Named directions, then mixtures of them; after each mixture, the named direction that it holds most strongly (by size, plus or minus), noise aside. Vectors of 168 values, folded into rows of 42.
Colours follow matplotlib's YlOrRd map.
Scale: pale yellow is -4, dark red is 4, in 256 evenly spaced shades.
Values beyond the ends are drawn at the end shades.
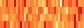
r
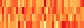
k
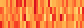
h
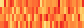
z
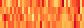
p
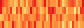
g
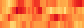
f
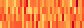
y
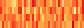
y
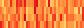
h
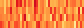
h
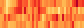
f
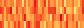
h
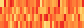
z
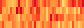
g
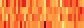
r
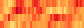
f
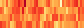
r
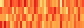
z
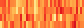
h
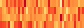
r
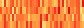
z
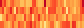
k
